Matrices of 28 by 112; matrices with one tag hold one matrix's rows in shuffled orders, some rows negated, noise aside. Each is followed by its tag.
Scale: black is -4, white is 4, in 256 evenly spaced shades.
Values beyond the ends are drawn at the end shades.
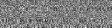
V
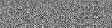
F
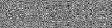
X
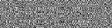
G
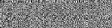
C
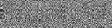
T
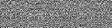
V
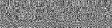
G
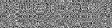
G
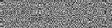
T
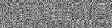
X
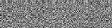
C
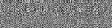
F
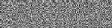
C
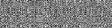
V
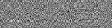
F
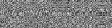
X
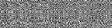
V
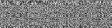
V
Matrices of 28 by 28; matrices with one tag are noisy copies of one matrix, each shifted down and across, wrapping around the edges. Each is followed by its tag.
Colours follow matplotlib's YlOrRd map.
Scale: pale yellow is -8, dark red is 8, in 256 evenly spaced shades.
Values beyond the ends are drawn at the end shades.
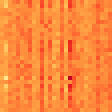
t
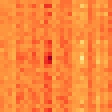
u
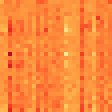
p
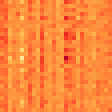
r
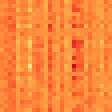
r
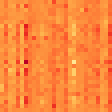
t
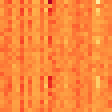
t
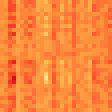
u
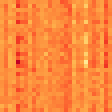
r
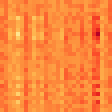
u
